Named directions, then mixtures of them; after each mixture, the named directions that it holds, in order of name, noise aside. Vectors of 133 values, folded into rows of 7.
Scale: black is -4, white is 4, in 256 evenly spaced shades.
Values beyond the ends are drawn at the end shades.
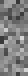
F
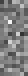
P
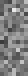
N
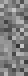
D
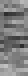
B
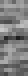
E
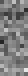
B, F, P.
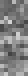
E, P.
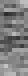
B.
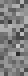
D, E, P.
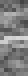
B, E.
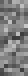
E, P.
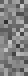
D, P.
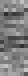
B.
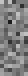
P.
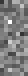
P.
